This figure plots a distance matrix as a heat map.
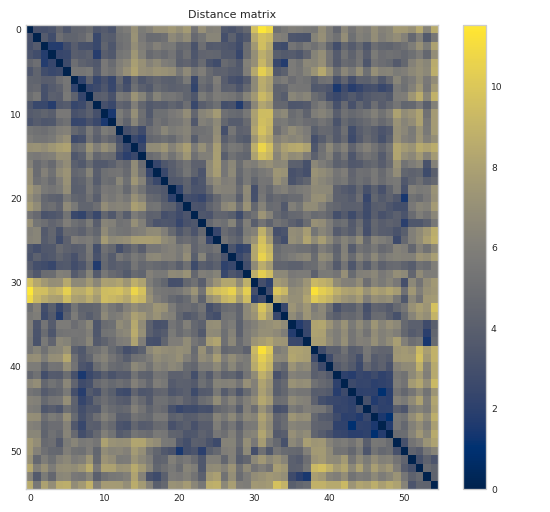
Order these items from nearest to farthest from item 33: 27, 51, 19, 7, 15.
7, 27, 19, 15, 51
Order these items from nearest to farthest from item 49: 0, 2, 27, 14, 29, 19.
2, 19, 27, 29, 0, 14
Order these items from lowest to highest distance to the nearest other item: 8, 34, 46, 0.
46, 34, 8, 0
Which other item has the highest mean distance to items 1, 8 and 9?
31
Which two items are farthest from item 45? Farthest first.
54, 31
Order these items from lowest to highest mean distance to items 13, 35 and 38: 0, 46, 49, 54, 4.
46, 0, 4, 54, 49
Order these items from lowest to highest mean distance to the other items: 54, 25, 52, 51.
51, 25, 52, 54
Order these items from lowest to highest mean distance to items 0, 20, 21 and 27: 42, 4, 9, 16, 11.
9, 4, 11, 42, 16
